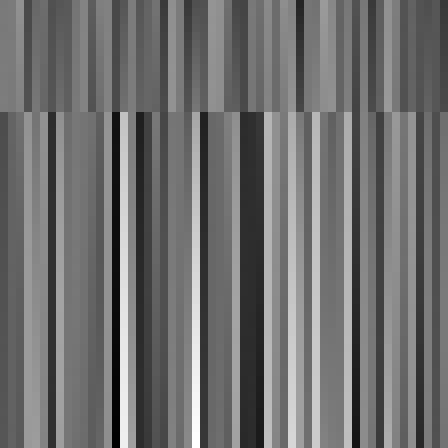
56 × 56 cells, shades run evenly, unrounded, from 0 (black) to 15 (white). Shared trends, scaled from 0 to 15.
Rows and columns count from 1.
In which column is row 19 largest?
16
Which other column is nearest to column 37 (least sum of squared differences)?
40
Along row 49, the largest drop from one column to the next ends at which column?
26
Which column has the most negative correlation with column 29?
49
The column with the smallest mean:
15
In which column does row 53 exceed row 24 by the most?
25
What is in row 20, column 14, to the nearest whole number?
9
